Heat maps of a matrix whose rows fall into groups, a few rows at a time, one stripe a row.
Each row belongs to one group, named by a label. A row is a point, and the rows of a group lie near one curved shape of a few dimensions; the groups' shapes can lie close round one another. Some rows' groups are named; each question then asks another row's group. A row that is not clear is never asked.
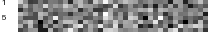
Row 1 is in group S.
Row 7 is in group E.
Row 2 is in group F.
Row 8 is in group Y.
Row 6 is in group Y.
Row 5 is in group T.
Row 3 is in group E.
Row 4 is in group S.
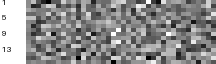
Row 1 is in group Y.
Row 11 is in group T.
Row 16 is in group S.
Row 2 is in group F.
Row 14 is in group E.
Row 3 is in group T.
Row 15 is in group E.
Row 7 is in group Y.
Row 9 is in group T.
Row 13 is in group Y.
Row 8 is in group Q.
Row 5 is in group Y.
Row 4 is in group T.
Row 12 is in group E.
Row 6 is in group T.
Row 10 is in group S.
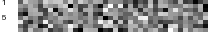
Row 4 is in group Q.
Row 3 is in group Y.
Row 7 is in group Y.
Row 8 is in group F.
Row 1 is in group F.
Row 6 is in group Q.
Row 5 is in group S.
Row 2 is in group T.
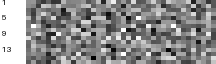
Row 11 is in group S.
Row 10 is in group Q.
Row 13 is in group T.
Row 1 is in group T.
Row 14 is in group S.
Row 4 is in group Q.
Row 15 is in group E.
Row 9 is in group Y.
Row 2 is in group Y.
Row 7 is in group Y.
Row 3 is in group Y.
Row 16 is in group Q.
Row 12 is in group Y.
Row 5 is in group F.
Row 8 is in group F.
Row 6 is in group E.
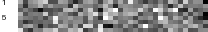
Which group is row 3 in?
Y
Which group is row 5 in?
T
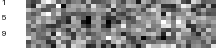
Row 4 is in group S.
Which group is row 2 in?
Y
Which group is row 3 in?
T
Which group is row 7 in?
Y
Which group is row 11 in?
Y
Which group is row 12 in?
E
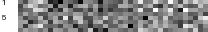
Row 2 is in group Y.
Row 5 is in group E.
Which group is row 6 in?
Y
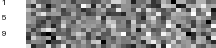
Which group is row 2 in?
E
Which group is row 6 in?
T
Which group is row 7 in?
T
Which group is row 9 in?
Y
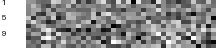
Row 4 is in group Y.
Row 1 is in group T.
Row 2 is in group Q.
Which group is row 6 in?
Y
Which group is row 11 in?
T
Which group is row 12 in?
S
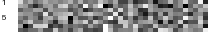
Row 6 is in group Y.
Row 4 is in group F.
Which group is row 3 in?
T
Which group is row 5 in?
T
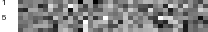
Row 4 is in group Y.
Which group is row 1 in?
E
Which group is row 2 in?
Y
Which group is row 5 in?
T
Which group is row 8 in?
Y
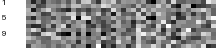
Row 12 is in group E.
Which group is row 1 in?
E
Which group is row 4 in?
T
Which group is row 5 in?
E
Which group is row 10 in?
T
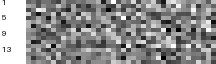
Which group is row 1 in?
T
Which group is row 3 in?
Q
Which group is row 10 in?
T
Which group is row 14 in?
Y
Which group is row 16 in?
S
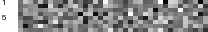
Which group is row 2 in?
Y
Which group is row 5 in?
T
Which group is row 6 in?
E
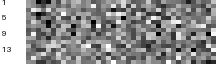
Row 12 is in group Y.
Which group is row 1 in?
Y
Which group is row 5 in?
S
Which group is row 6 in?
Y
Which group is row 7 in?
E
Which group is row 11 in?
F
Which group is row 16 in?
T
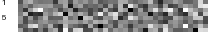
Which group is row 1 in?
Y
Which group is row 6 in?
Y
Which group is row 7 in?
Q
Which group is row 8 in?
E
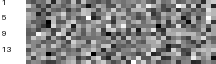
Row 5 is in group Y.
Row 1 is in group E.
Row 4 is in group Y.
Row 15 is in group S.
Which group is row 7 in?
Q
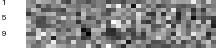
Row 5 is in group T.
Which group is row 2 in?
Q
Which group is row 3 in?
Y
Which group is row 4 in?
E
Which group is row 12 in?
Y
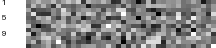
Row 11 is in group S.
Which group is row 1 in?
F
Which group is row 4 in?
Q
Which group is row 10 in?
S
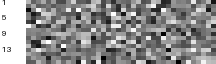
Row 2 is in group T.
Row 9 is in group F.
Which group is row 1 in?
S
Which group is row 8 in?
Y
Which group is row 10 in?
Y
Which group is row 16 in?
E
